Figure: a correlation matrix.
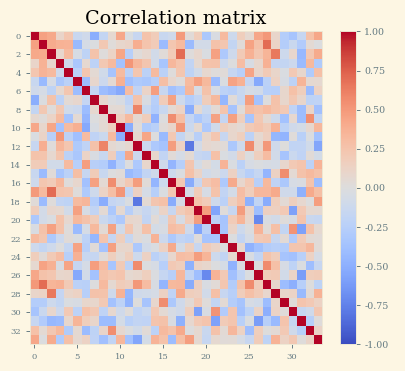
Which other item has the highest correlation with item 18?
33
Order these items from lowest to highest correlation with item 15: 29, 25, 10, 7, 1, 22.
1, 25, 22, 10, 7, 29
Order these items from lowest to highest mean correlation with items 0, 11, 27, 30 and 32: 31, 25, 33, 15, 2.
31, 15, 25, 33, 2
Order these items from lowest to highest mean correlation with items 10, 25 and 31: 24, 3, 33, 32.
3, 32, 24, 33
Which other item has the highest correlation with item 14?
6
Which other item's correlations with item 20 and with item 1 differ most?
26
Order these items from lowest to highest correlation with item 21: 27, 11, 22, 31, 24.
31, 22, 24, 27, 11
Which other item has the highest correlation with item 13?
11
